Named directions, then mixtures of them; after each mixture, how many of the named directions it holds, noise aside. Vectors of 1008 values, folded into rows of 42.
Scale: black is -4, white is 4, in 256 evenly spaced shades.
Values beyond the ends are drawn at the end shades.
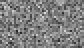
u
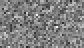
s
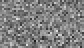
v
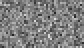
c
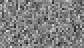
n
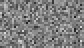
four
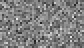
three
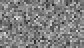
four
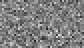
one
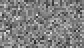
four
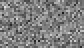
three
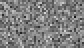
two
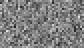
one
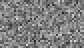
three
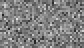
four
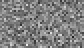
one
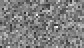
one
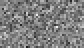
one
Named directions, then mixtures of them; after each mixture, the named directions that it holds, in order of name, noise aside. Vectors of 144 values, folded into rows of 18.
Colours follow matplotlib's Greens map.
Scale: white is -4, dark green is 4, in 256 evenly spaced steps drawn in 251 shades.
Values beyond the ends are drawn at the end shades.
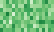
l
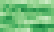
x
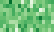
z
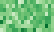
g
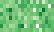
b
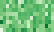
g.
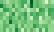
l, z.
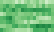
x.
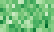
g.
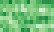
x, z.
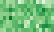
b, g, x.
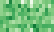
x, z.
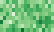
g, l.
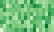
g, l.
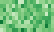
g.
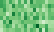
b, l.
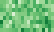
b, g, l.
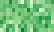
g, z.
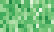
b, z.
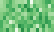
b, l, z.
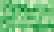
x, z.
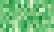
z.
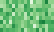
l.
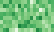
g, z.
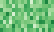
l.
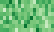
b, g, z.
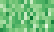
g, l.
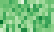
g, z.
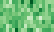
z.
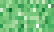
b.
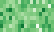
b.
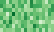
l.
